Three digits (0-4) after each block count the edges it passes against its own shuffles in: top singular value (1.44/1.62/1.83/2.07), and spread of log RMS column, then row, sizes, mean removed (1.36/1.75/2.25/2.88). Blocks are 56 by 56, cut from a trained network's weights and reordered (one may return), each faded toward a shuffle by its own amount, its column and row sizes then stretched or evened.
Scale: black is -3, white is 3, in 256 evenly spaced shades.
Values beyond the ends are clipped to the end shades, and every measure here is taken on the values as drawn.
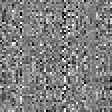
3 4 1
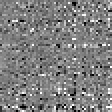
2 3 4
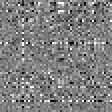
3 2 4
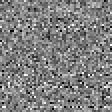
0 0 2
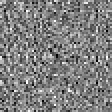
3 2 1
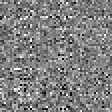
2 2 3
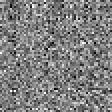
2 1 1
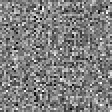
1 2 0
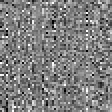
2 4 0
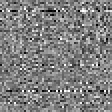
3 1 3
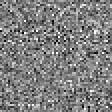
0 0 2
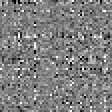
1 3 3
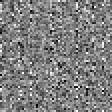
2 3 0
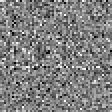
1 0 2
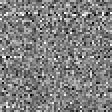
1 0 2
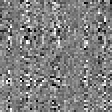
3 4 2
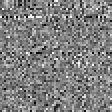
2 0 2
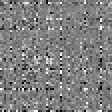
1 4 3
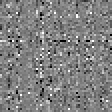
1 4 1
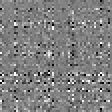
1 3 4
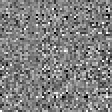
2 3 2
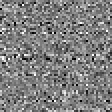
2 1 3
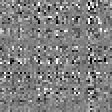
2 4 4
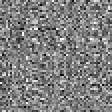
3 0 2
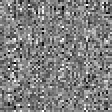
2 3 0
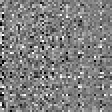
1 4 2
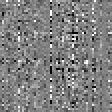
1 4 2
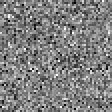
0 0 0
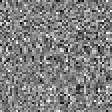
3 2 2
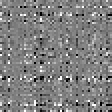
4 4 4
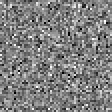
1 1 1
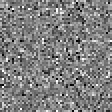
0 2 2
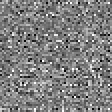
3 1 3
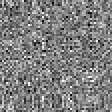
2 2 0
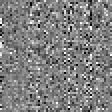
1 4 0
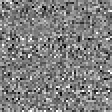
0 0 3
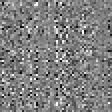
2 4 2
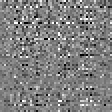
2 3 4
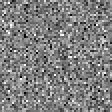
0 2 0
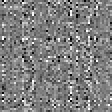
3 4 2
